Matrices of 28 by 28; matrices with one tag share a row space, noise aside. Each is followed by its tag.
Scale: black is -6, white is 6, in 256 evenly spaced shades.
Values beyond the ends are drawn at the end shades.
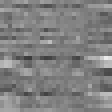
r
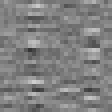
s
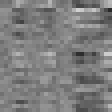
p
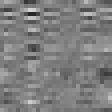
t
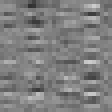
s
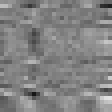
t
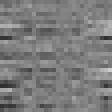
r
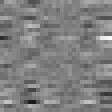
t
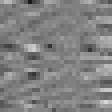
t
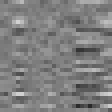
p
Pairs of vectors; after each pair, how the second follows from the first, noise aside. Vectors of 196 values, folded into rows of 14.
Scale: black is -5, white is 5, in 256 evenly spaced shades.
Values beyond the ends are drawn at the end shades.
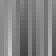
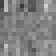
reversed, partly zeroed.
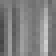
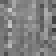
reversed, partly zeroed.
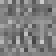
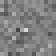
wrapped around, partly zeroed.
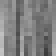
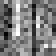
wrapped around, scaled up.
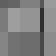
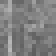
wrapped around, negated, shrunk.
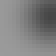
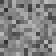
shuffled.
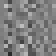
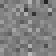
reversed, partly zeroed.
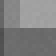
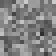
shuffled.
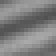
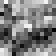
wrapped around, scaled up.
